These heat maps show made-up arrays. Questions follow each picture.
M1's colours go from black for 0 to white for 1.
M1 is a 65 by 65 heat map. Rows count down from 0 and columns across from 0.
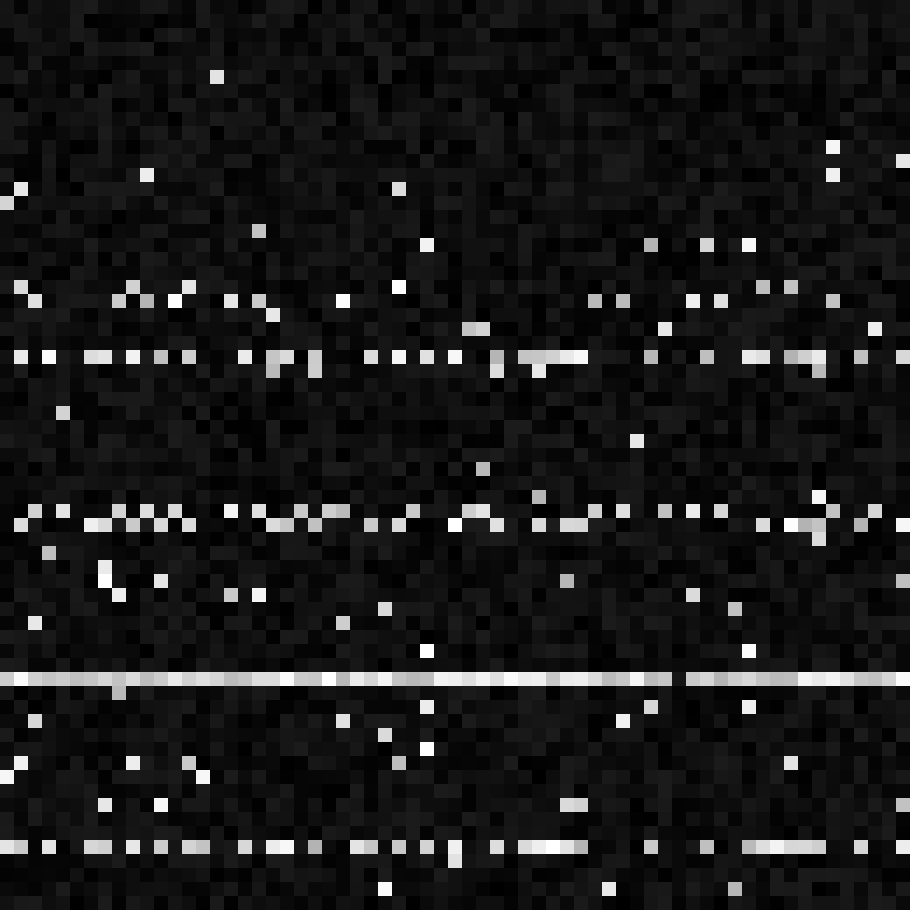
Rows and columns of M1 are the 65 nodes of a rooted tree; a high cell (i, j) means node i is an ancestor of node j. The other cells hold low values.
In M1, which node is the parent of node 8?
49
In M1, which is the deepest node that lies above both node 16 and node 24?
21
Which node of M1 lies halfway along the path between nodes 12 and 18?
42
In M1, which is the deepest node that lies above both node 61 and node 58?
37
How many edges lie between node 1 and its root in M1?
7
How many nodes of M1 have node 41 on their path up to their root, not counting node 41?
4
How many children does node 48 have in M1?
5
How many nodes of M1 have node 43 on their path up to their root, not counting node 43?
2
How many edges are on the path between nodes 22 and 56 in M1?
5
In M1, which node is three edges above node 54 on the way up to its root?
25
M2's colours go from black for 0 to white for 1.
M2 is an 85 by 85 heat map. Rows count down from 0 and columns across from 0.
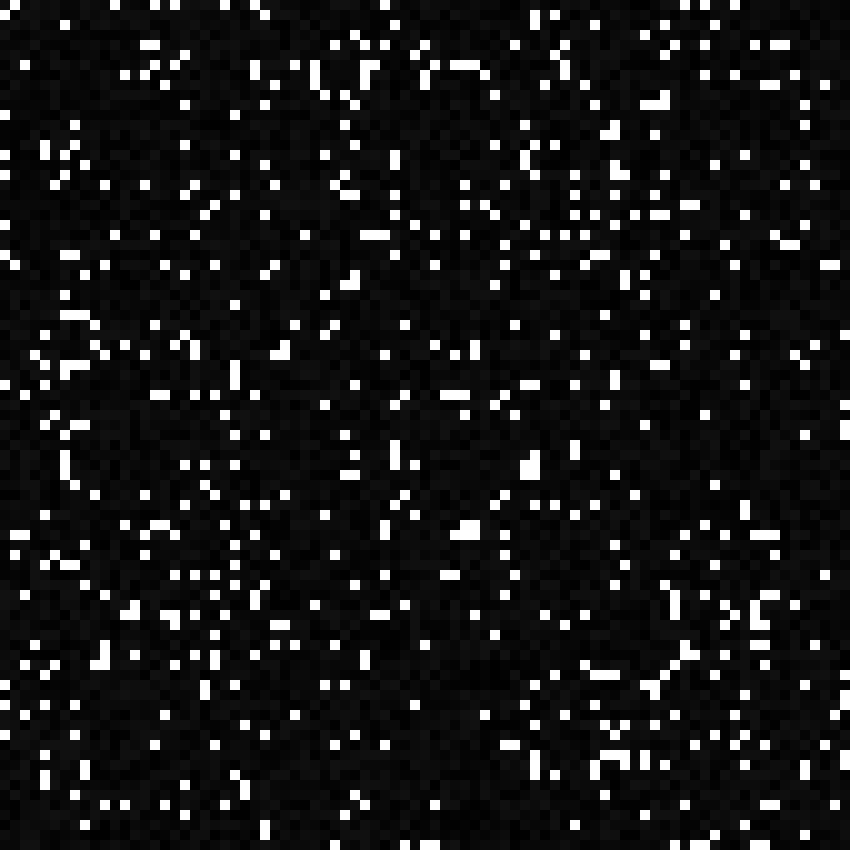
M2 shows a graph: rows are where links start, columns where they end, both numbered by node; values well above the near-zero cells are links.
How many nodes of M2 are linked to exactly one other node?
1
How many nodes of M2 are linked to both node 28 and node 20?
0
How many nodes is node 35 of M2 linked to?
12
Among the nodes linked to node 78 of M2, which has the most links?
node 4
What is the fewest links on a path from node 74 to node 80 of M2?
2
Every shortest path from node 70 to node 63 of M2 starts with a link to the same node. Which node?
node 59
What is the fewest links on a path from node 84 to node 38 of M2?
3
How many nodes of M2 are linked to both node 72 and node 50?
2
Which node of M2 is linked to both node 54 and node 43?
node 23
